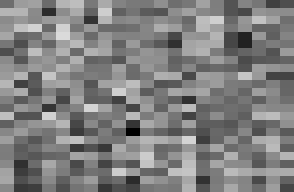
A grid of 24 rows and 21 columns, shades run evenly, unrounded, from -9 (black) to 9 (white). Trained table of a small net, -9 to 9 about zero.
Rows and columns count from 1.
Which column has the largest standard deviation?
10
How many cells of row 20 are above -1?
13
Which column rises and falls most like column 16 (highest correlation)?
15
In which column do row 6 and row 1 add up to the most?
6
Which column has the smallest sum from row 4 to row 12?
18
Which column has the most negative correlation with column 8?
17
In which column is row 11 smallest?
2
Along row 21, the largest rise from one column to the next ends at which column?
11
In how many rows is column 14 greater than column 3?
14
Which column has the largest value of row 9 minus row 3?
7
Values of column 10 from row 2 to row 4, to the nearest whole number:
-1 1 -1
